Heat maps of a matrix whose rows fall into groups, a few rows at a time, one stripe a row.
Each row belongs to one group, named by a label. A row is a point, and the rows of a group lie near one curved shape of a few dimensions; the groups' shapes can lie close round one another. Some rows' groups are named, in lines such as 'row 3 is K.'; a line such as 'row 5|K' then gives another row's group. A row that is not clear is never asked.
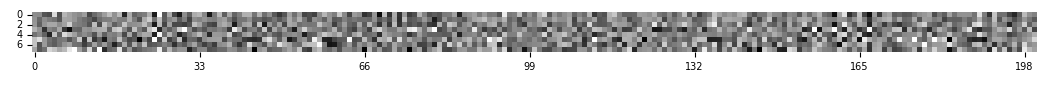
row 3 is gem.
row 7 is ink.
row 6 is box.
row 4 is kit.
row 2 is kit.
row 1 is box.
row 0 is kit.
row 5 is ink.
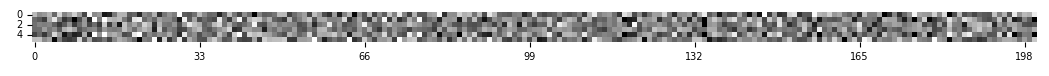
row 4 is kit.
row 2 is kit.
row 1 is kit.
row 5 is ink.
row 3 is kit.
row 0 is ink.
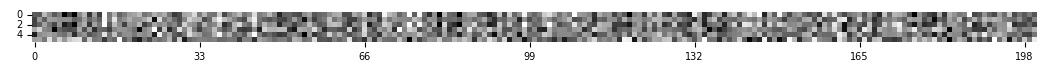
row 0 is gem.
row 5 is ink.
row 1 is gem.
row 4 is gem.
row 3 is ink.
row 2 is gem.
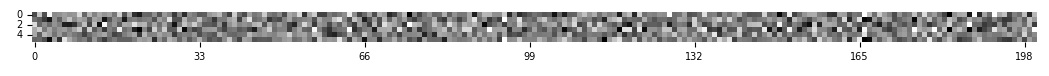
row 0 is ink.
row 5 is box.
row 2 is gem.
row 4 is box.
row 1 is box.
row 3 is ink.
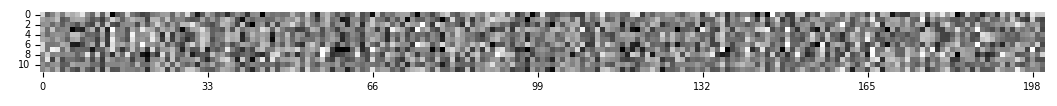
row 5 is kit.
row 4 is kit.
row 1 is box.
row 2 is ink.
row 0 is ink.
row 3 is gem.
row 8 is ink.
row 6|gem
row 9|ink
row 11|ink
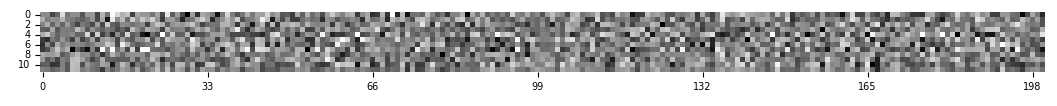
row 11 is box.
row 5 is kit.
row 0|kit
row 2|ink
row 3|kit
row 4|ink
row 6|gem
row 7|kit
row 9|box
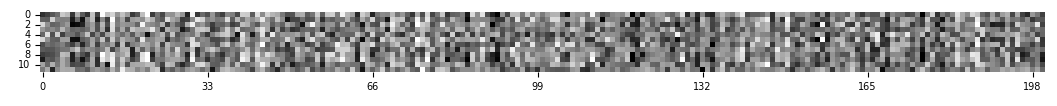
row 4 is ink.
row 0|kit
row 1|gem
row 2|gem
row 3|gem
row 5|gem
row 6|kit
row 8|kit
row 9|kit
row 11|gem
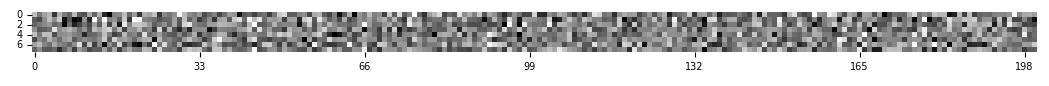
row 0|ink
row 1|kit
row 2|kit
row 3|kit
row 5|gem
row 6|ink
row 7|kit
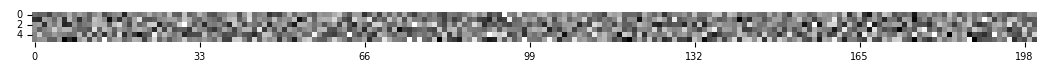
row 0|box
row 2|gem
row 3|kit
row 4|ink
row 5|gem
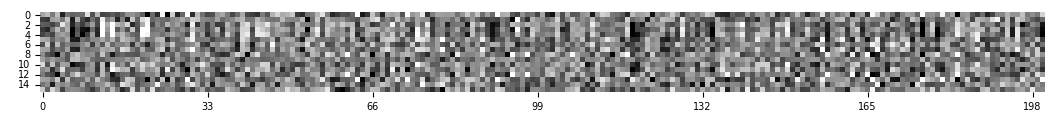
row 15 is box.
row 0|ink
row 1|kit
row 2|kit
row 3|kit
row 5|gem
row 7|gem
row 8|box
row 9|box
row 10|gem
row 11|kit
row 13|ink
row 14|gem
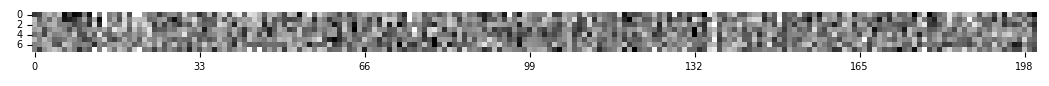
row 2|kit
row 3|gem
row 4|ink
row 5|box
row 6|box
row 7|kit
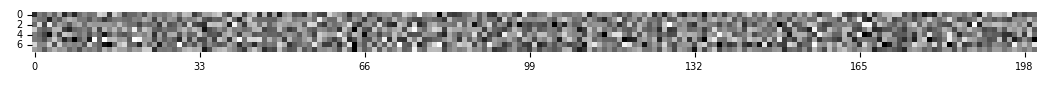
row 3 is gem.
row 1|box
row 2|ink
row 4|box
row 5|kit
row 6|ink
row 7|gem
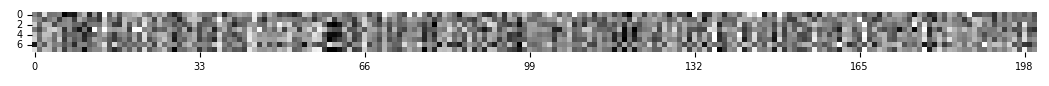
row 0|gem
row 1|kit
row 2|box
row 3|kit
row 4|box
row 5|box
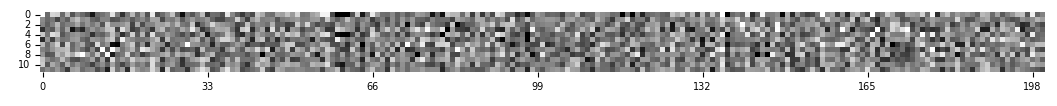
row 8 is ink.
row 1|box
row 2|box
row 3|gem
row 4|box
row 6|ink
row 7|kit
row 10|box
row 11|kit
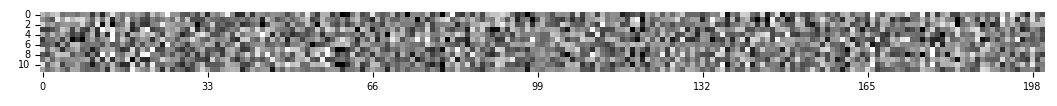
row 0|box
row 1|ink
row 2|ink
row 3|kit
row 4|gem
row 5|gem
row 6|kit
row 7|box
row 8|kit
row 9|ink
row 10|box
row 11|kit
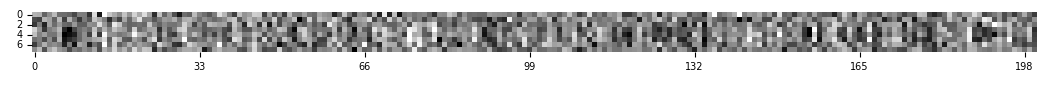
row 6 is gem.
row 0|kit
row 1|kit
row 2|gem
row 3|gem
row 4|gem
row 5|gem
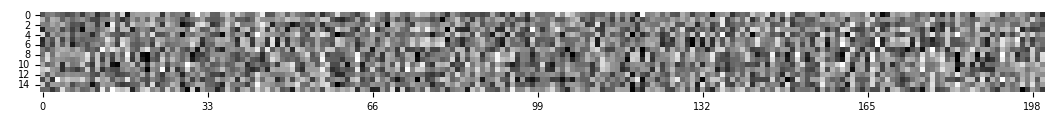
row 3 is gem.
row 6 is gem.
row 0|kit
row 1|box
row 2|gem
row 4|box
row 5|gem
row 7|kit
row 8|ink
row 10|ink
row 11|ink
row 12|box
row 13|ink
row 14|box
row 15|kit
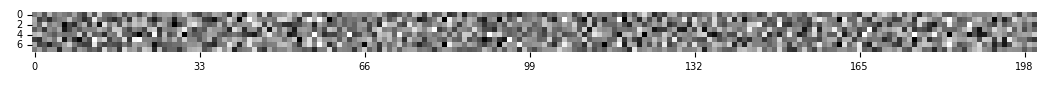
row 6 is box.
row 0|ink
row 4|ink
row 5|kit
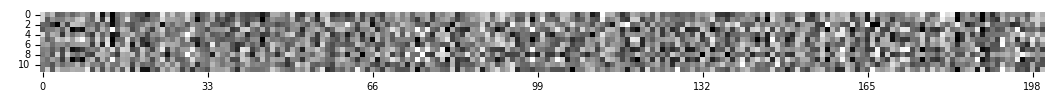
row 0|ink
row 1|ink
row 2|box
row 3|gem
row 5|ink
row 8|ink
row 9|gem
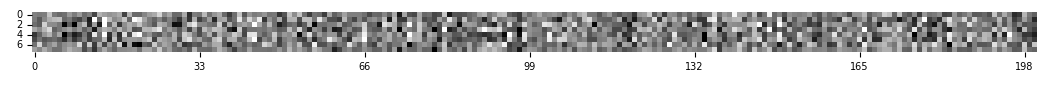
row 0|box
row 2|gem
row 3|box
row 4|kit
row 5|kit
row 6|ink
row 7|box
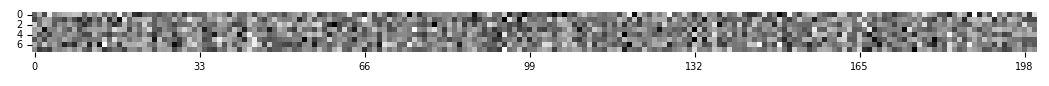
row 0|ink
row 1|kit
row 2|box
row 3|gem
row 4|box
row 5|gem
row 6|gem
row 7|box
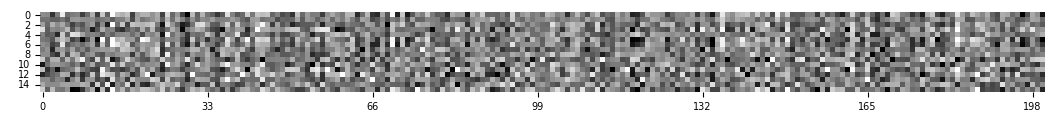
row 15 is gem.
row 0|kit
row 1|box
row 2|gem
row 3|box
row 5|kit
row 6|kit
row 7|gem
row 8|kit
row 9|ink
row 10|gem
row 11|box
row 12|kit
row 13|kit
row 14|ink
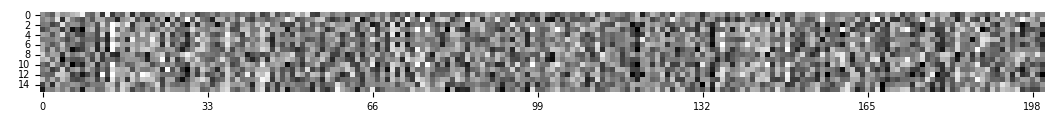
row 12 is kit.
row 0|ink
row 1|ink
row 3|gem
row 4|kit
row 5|kit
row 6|kit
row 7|gem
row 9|ink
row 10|gem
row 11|kit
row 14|gem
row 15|gem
